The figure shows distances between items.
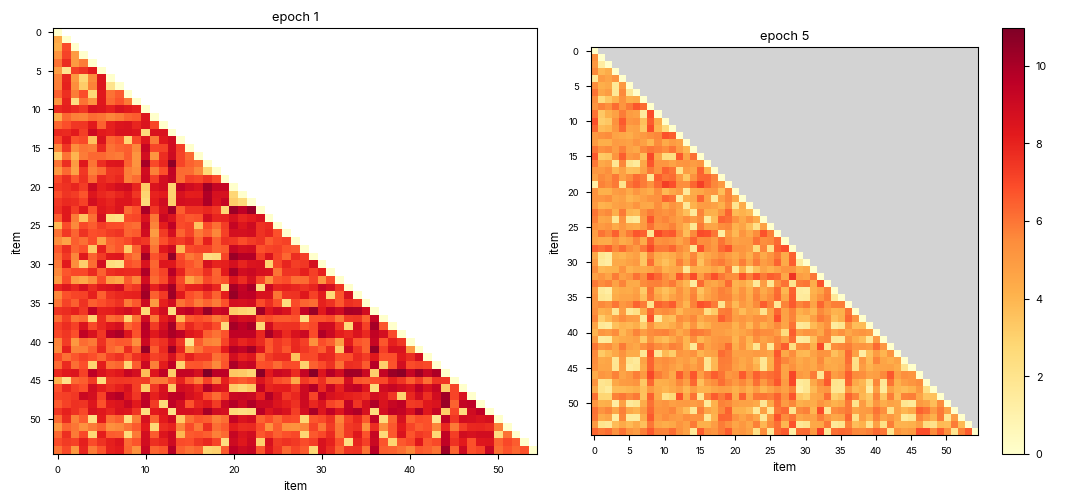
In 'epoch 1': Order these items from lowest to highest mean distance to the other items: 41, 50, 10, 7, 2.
2, 50, 7, 41, 10
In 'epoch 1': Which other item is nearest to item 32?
41
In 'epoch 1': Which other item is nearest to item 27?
42
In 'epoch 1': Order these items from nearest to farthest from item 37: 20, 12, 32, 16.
32, 16, 12, 20
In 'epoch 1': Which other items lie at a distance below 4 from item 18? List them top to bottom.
17, 29, 54
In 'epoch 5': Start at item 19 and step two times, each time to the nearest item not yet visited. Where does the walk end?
4
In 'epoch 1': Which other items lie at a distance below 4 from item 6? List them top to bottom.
3, 7, 24, 30
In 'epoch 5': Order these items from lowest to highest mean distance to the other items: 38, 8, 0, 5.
5, 38, 0, 8
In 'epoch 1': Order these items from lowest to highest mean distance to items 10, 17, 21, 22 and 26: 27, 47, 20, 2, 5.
20, 2, 27, 5, 47
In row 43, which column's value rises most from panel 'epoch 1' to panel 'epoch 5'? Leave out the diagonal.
8
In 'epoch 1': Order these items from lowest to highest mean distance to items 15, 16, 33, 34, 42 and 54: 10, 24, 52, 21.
52, 24, 21, 10
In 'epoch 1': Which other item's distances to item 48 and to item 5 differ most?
1
